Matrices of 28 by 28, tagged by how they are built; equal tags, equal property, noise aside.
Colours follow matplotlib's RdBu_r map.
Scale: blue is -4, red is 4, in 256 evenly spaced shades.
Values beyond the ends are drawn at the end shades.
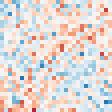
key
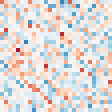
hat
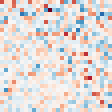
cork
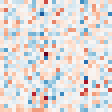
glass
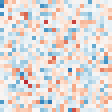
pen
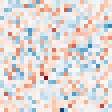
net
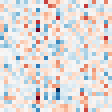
glass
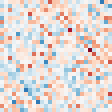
hat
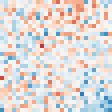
key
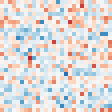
pen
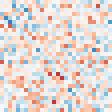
hat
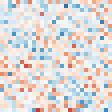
hat
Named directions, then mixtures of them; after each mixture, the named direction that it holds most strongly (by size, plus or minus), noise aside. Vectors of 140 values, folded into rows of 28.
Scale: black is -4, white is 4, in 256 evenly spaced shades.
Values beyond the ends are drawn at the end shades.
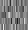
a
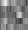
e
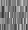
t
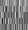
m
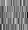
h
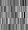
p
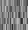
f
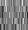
h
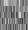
m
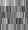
e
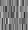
m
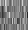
h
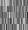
h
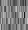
p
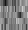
e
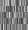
a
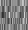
t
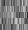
h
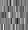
a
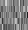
h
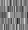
a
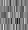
a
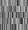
f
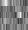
e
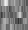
e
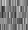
t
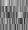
e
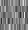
p
